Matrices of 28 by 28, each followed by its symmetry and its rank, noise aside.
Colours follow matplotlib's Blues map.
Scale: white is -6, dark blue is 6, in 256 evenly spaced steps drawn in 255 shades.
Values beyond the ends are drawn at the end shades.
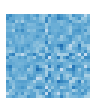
symmetric, rank four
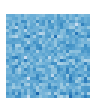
no symmetry, rank eight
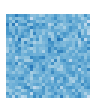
symmetric, rank eight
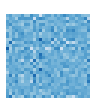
antisymmetric, rank four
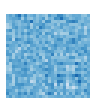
antisymmetric, rank six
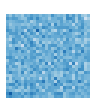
antisymmetric, rank eight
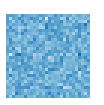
symmetric, rank eight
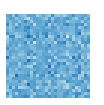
no symmetry, rank six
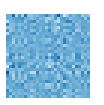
antisymmetric, rank four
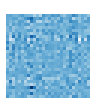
antisymmetric, rank six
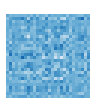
no symmetry, rank four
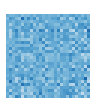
no symmetry, rank four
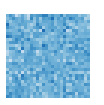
antisymmetric, rank six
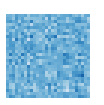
antisymmetric, rank four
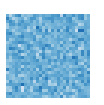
antisymmetric, rank eight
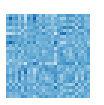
symmetric, rank four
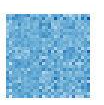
antisymmetric, rank four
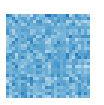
no symmetry, rank four
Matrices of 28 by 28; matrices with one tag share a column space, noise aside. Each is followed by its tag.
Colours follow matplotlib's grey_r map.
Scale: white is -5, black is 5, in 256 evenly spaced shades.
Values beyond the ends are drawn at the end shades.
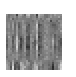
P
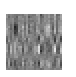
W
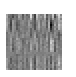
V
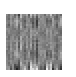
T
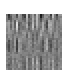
V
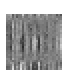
P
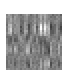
W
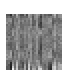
T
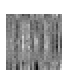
P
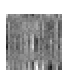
P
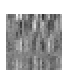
V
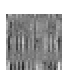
P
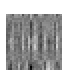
P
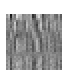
V
